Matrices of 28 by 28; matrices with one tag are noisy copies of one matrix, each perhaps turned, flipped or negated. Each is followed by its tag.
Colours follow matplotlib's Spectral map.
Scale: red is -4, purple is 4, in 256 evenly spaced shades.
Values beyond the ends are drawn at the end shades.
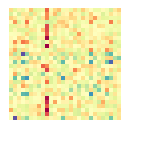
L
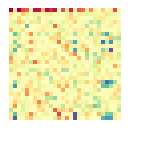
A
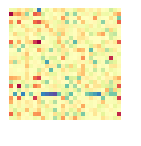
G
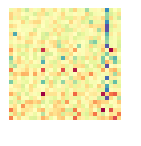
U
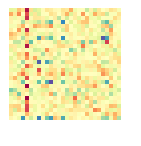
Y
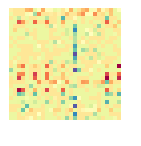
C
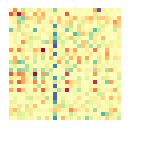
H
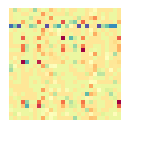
Y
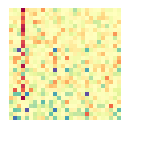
U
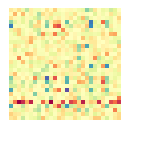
Y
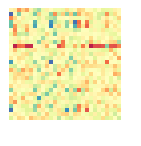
L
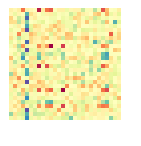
Y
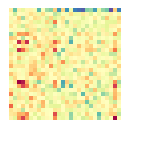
A
